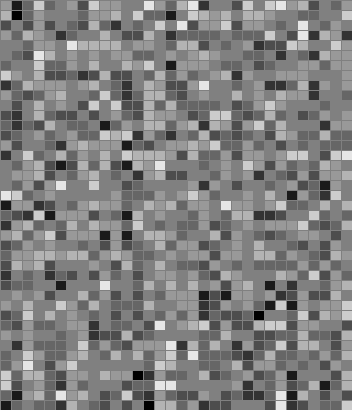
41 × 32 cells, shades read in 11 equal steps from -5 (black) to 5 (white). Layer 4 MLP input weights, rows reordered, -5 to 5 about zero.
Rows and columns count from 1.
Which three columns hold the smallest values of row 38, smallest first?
13, 27, 14
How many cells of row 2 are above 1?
9
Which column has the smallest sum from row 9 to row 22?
12
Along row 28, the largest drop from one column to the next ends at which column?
30
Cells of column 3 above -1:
29
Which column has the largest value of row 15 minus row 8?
8
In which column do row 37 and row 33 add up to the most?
15
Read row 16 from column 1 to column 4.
-3 0 3 -1
